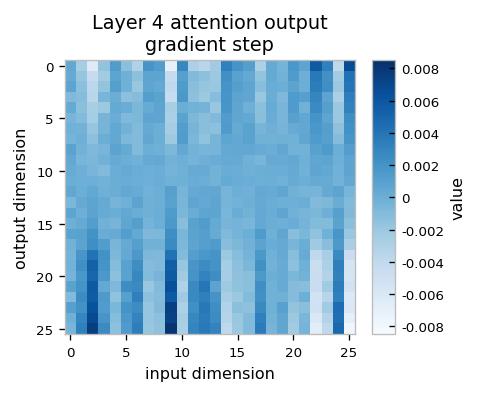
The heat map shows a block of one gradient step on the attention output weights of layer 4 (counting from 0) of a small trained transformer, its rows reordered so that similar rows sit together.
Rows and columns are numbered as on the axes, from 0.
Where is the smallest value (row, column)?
25, 25
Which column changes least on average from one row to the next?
18
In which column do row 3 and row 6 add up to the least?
9
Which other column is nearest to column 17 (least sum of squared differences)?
1
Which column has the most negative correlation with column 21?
5
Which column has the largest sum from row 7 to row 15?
23
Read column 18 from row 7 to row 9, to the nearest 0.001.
0 0 0
